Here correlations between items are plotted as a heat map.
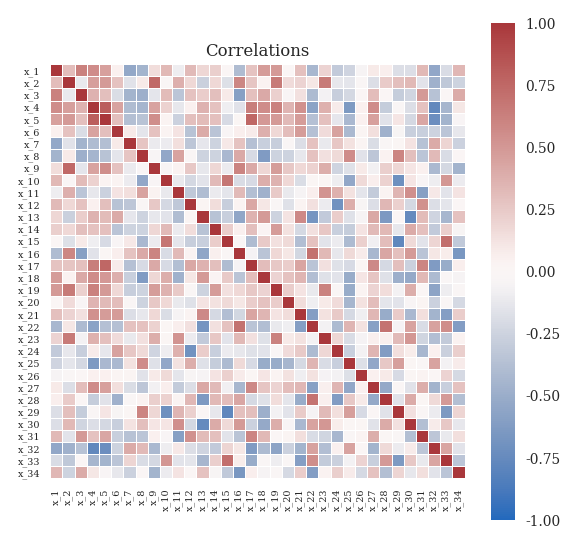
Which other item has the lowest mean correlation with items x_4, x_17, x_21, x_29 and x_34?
x_33
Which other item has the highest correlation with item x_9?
x_2
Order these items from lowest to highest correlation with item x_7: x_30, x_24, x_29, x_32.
x_29, x_30, x_24, x_32
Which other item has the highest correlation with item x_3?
x_1
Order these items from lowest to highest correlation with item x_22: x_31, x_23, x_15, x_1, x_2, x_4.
x_4, x_1, x_31, x_23, x_2, x_15
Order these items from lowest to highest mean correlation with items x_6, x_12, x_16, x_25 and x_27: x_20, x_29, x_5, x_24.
x_24, x_20, x_5, x_29
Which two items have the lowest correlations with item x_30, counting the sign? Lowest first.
x_13, x_18
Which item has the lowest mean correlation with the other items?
x_32
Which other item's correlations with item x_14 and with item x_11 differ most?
x_31
